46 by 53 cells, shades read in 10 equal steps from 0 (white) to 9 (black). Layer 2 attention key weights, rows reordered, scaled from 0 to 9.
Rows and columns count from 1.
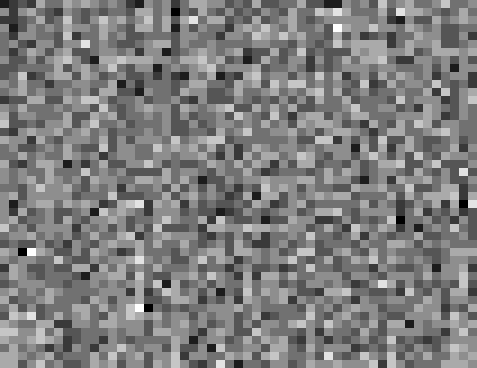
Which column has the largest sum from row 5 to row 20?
2
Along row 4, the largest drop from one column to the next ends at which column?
38
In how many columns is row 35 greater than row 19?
20
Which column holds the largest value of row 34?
49
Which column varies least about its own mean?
9
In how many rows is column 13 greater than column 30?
18
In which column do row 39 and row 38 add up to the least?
16
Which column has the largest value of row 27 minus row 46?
25
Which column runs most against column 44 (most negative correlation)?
8
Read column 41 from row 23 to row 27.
8 4 5 3 4
